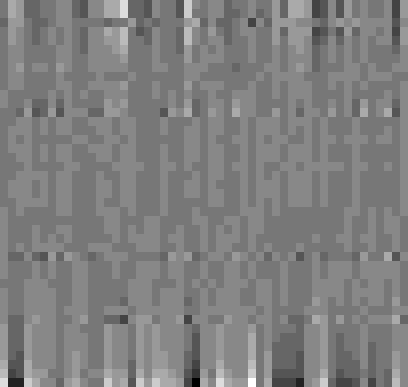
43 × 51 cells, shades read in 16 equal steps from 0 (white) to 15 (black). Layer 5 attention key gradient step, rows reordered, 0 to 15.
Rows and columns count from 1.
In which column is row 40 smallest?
32
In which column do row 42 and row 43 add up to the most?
25
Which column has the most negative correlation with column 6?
49
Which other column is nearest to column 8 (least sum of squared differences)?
13
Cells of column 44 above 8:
4
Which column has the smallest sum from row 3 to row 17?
24
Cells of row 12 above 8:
6
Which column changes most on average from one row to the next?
16
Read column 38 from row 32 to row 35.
8 8 8 8
